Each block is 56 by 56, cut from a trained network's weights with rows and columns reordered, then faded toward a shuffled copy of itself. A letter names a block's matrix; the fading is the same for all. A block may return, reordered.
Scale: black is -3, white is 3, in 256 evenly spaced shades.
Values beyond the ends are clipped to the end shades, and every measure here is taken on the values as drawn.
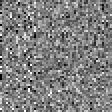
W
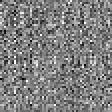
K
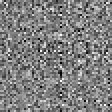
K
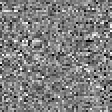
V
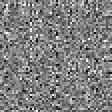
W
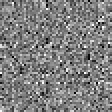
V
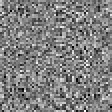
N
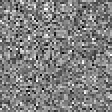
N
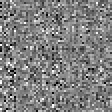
W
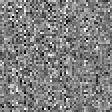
W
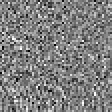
N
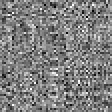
N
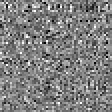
V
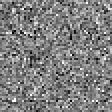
V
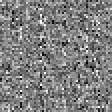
W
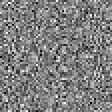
N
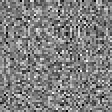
N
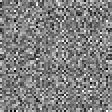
K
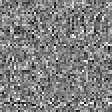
V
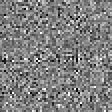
V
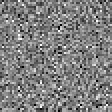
W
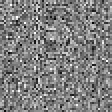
N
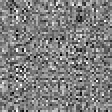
K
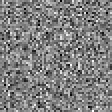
N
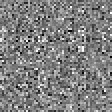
V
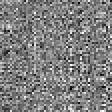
N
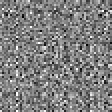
K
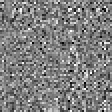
V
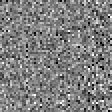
W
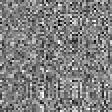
K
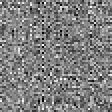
K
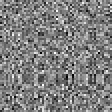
K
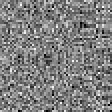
N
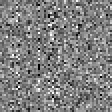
W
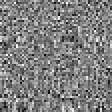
N
